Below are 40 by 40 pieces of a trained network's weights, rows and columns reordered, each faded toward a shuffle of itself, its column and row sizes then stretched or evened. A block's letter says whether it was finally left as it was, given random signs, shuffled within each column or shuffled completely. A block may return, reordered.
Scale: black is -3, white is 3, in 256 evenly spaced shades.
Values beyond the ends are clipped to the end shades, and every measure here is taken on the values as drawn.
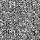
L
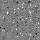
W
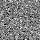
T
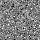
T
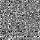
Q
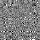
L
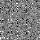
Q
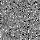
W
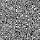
W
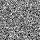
T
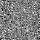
W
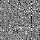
Q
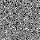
Q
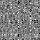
L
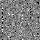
W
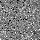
T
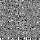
L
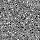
T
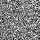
W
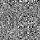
L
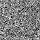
T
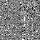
Q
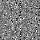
W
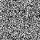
Q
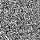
W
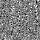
W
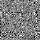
Q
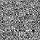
L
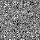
Q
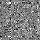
L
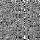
L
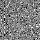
W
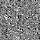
Q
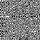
L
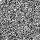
T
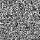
Q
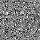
Q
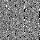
W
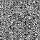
Q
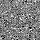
T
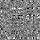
L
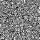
T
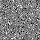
T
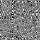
L
